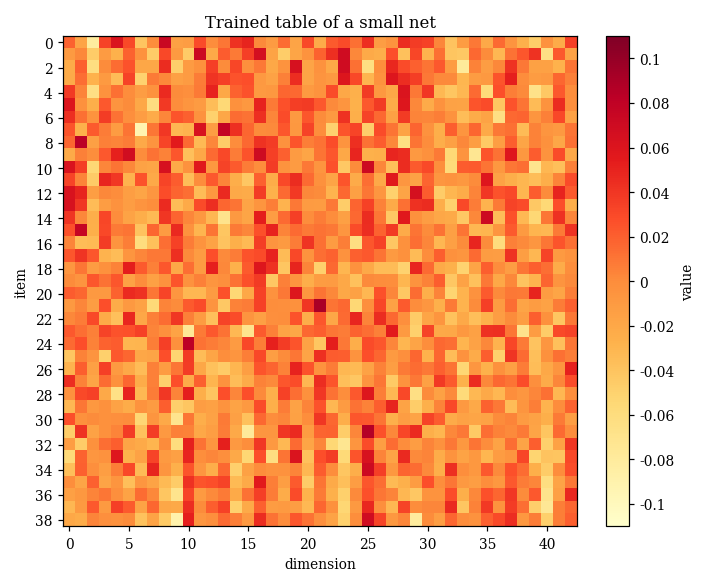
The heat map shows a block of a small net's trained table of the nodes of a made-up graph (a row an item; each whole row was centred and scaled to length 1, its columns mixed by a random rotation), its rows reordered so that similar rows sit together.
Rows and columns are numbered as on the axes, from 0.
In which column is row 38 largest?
25
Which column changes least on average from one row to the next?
26
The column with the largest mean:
16
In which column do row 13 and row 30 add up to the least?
9
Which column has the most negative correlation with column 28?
39
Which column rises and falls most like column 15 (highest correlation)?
14
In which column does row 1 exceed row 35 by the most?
23
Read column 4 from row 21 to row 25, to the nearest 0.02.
-0.02 -0.04 0.02 0.02 0.02
